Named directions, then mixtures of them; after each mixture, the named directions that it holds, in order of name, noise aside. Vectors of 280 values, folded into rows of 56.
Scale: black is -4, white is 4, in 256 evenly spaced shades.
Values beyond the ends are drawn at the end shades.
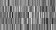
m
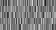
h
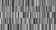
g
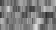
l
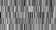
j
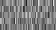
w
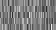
g, m.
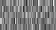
w.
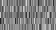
g, w.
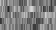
j, l.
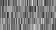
h, l.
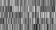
g, l, m.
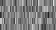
l, w.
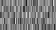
w.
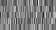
h, j, w.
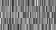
g.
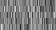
h, j, m.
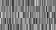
g.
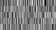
h.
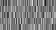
h.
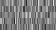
w.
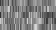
g, l, m.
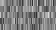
h, l, w.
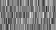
h, j, m.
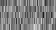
h, j, l.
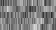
h, l.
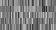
g, l, m.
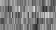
l, m.
